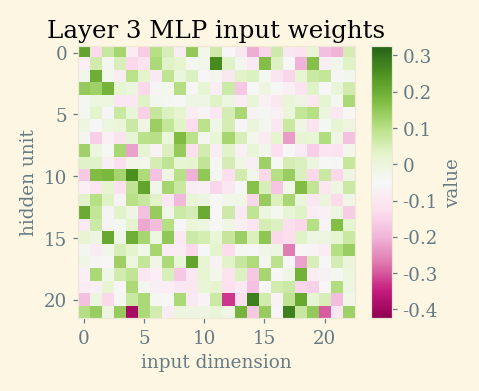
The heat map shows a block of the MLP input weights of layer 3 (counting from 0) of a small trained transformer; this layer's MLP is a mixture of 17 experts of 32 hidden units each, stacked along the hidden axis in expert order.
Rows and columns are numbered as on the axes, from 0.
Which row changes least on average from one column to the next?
4
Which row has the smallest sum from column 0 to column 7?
14
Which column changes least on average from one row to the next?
11
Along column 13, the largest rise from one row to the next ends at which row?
21
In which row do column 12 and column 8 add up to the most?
7
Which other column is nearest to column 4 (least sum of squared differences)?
20
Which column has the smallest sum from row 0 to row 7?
17
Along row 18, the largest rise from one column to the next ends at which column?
15
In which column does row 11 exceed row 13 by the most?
5
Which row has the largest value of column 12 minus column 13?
3
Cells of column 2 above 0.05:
4
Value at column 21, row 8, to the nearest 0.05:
-0.1
